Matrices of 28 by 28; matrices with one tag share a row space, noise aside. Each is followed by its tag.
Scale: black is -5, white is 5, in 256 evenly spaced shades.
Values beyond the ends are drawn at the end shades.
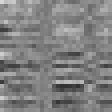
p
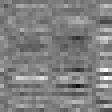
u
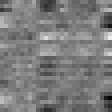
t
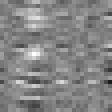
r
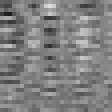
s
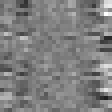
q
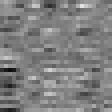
s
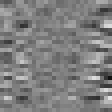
q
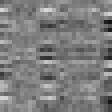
t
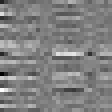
p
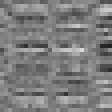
u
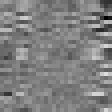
q
